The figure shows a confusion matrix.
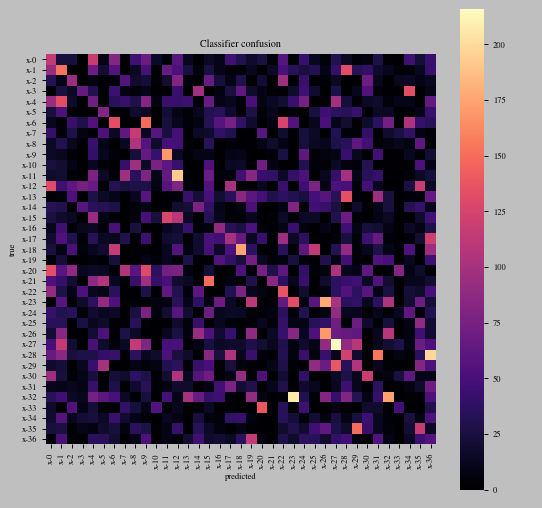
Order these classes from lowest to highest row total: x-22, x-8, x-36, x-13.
x-8, x-36, x-22, x-13
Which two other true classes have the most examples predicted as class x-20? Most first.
x-33, x-10
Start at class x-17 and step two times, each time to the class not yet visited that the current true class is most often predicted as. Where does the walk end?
x-19
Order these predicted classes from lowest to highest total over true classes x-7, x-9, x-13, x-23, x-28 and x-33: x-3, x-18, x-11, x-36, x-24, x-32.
x-3, x-18, x-32, x-24, x-11, x-36
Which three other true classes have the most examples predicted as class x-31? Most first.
x-28, x-13, x-17
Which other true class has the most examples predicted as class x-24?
x-4
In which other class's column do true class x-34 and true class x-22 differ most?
x-0
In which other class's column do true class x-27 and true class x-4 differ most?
x-29
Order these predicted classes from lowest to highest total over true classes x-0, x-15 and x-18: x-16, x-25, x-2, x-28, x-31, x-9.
x-16, x-31, x-2, x-9, x-25, x-28
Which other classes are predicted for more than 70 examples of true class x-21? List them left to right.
x-4, x-5, x-9, x-15
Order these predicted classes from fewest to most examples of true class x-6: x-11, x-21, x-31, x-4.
x-21, x-11, x-31, x-4
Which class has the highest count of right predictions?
x-27
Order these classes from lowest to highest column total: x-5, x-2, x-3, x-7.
x-3, x-7, x-2, x-5
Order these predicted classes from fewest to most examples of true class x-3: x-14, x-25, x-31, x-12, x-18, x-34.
x-31, x-25, x-12, x-18, x-14, x-34
